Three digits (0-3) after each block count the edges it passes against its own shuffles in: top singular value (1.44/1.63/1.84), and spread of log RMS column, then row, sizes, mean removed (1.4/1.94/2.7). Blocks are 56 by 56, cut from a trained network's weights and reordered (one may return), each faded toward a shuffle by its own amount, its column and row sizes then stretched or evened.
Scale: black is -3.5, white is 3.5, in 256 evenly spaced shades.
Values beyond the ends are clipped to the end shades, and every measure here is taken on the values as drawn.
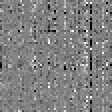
2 3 1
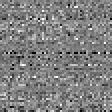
3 1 3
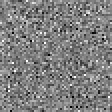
0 0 1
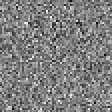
1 0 0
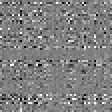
2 2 3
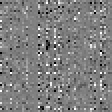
0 3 2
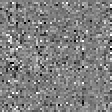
0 2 2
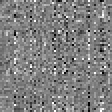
3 3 2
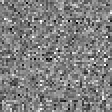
1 0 1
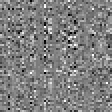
2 3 1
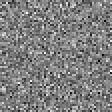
2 0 0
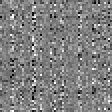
1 3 0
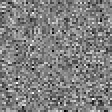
2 1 1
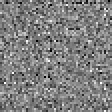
0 0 0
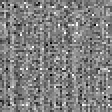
2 0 1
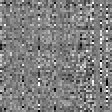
1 3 0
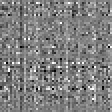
2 1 3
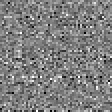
2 0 2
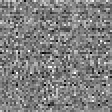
1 1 1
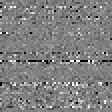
2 0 3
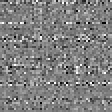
3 1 3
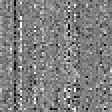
2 3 1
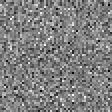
3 1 0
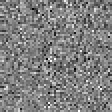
2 1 0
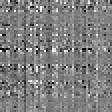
3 2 3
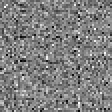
2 1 0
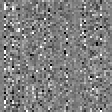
1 3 0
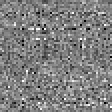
2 1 2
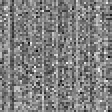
3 0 0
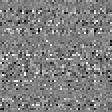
2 0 3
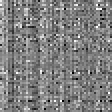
3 1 3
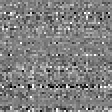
1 0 3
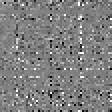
1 2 3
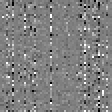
1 3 1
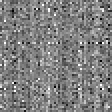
2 2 1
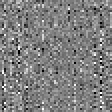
3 3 0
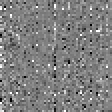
0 3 1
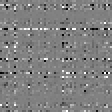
2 2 3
